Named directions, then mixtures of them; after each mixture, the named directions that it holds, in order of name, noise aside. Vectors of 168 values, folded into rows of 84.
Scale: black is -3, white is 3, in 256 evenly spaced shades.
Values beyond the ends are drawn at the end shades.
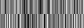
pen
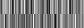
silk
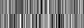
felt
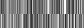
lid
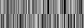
felt, lid.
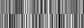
felt, pen.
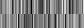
lid, pen, silk.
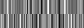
felt, lid.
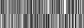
lid.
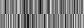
pen.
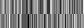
pen, silk.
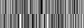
felt, pen.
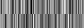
lid, silk.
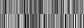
lid, pen, silk.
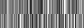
felt, lid, pen.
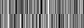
felt.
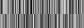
lid, silk.
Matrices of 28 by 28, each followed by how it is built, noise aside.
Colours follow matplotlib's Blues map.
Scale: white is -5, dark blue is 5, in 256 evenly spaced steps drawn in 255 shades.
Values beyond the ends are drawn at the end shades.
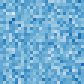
repeating rows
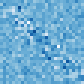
banded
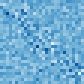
banded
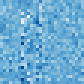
uneven columns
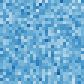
noise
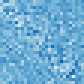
banded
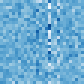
uneven columns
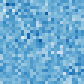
block diagonal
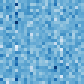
uneven columns
